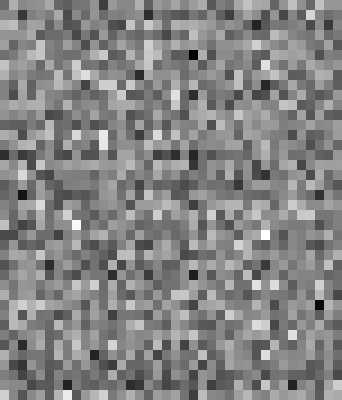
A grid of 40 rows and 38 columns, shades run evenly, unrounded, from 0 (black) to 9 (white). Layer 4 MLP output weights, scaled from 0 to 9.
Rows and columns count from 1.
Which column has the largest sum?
5
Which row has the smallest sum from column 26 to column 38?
38
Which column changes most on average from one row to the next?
22
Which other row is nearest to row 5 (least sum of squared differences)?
34
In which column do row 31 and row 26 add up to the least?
36
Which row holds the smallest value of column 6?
27
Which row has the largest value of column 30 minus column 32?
24
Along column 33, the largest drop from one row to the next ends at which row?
35
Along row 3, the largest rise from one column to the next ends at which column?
15
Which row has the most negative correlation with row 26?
30
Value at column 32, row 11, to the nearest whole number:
7
